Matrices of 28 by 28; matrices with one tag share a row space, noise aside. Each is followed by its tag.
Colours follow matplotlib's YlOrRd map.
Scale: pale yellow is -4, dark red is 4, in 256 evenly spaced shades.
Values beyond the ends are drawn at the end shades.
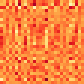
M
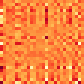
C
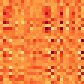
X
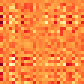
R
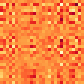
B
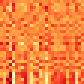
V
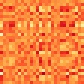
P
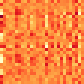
C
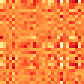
B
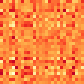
R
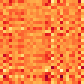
X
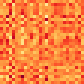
V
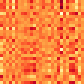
B
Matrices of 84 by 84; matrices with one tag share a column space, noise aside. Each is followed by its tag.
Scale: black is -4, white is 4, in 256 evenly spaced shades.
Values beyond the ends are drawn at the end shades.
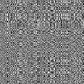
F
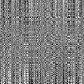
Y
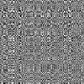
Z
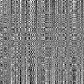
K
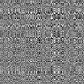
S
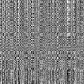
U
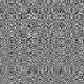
S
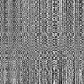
U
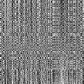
U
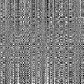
Y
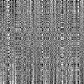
K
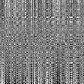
Y
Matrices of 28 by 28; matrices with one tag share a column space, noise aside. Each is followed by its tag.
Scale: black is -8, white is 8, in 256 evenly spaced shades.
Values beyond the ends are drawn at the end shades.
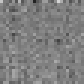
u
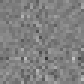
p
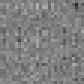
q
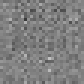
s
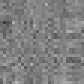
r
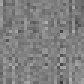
r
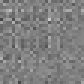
s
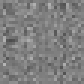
q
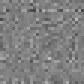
s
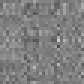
q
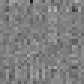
u
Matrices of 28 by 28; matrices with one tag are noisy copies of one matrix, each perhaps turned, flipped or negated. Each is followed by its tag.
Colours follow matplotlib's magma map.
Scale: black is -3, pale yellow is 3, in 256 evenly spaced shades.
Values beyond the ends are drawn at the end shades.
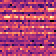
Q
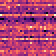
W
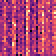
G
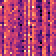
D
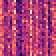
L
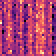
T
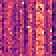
T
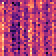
T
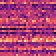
D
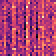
G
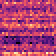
T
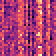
D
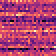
L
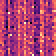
L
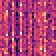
Q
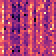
T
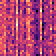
W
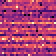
Q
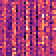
G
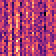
Q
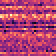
D
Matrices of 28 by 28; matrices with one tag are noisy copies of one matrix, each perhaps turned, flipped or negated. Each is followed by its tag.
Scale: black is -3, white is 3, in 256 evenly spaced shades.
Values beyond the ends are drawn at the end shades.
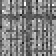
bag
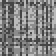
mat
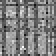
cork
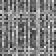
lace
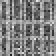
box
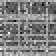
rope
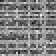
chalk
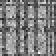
cork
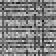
lace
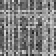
mat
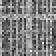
bag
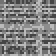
bag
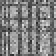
cork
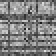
rope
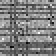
mat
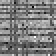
mat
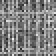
lace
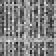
bag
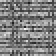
lace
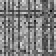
mat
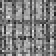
box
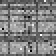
rope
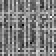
lace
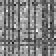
mat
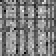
cork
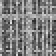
bag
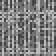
lace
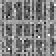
box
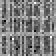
box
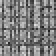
chalk
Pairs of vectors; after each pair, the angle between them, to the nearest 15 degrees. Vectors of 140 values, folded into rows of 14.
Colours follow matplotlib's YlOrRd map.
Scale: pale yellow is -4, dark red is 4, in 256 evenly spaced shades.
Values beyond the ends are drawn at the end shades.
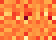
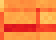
90 degrees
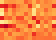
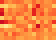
165 degrees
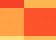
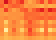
60 degrees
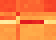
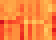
120 degrees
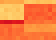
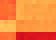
90 degrees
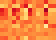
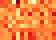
105 degrees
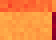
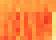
150 degrees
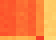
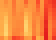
135 degrees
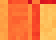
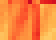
30 degrees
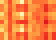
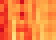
120 degrees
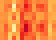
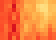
120 degrees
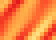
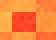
105 degrees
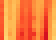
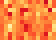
60 degrees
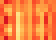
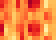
90 degrees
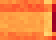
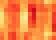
60 degrees
